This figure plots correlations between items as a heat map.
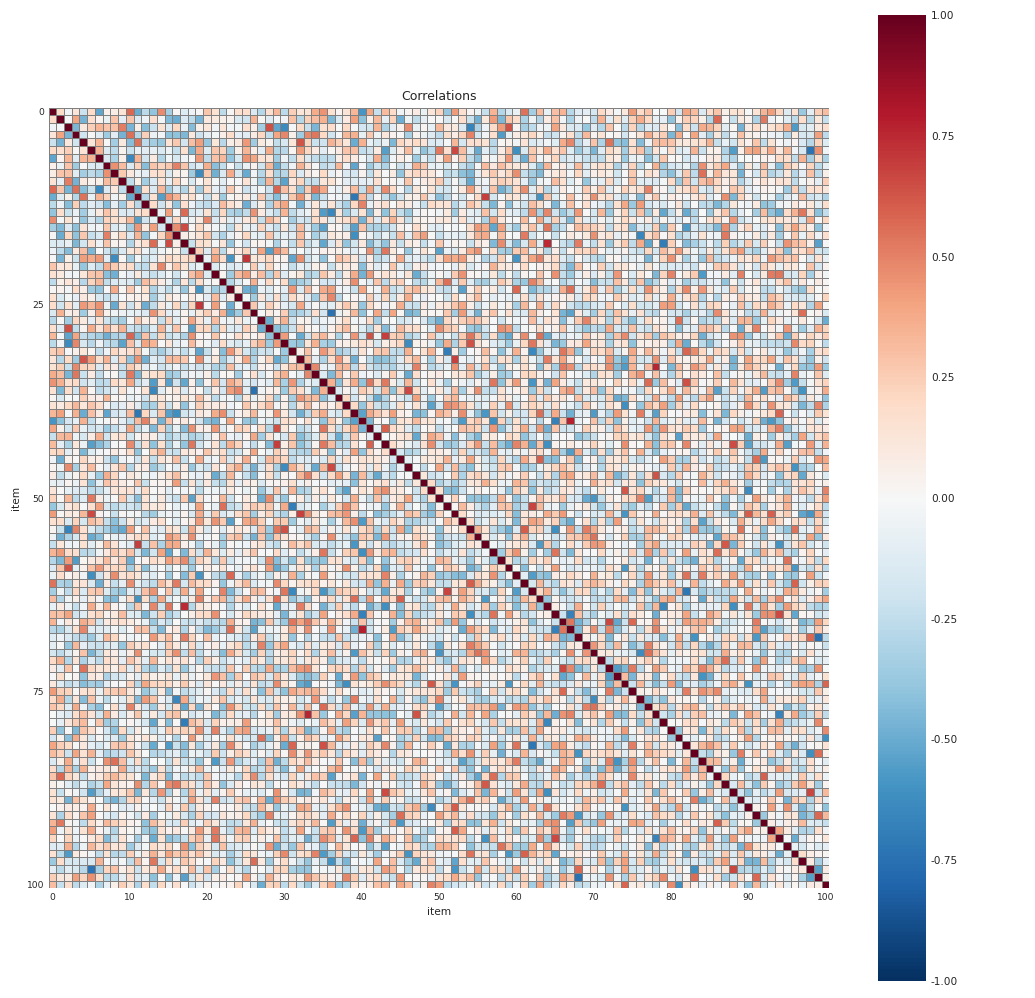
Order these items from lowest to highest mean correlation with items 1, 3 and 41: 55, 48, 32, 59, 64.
32, 64, 55, 48, 59
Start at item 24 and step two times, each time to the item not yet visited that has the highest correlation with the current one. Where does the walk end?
46
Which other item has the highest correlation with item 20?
14
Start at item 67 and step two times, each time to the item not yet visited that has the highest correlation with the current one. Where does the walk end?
12
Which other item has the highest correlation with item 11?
56
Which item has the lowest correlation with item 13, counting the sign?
36
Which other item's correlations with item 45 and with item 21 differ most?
65
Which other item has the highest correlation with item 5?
52
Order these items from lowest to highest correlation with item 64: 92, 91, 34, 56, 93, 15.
91, 34, 93, 56, 92, 15
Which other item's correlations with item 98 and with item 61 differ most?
83
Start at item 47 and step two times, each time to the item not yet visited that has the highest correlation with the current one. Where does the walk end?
33
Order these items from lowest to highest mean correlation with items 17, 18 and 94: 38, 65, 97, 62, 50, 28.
28, 38, 50, 62, 97, 65
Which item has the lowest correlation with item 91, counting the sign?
68
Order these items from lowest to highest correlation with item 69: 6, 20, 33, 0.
6, 0, 20, 33
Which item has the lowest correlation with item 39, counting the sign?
11
